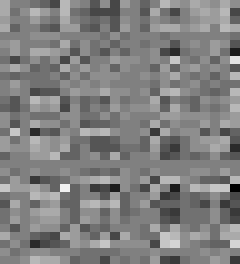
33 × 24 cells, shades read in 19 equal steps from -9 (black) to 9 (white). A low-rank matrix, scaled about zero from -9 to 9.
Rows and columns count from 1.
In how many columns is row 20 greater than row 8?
10
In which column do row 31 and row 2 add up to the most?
17
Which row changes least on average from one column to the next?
21
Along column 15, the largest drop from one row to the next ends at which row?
24
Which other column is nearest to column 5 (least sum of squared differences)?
6
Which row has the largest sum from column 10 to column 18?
31
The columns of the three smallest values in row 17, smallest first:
4, 16, 23
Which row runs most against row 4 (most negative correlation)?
26
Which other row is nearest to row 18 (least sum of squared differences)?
2
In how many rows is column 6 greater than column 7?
14
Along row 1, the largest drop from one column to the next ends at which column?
12
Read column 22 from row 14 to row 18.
-1 0 0 0 2
